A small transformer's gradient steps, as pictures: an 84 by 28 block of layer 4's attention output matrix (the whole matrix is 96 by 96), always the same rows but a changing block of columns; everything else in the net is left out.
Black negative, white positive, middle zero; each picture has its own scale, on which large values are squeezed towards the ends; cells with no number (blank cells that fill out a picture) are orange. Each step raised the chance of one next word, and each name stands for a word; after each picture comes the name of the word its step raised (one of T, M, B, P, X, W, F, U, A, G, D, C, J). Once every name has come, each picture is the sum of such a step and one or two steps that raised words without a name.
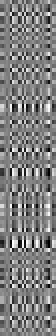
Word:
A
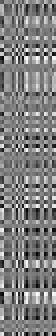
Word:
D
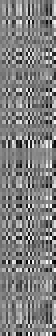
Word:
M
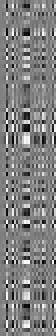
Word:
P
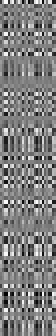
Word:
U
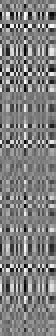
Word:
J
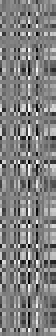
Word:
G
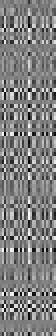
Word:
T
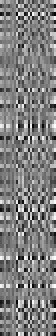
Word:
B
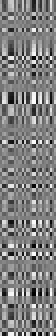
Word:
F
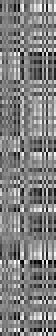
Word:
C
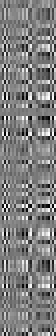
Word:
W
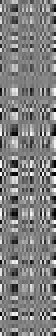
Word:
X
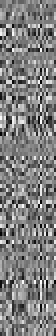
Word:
W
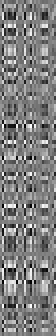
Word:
J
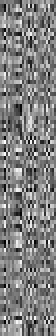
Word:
A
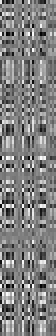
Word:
U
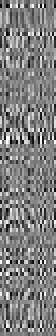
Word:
P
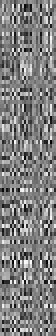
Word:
C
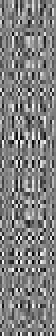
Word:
M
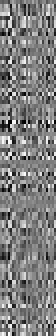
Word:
B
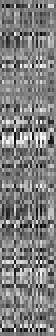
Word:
P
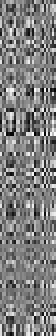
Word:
X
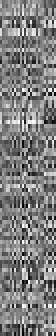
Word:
M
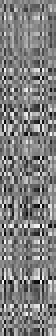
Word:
X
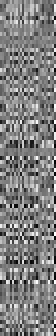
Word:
M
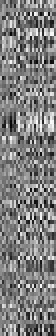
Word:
B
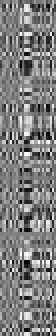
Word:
C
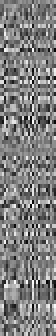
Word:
W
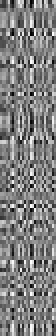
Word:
U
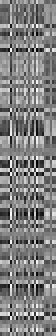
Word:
X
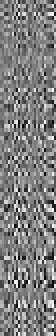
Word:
B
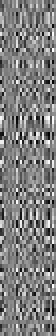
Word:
T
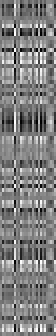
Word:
C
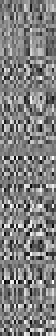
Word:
F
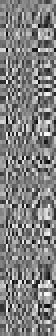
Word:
T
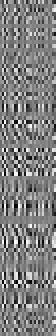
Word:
A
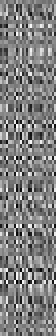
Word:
J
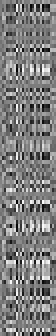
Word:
C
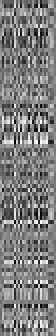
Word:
P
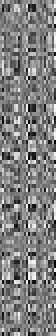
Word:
C
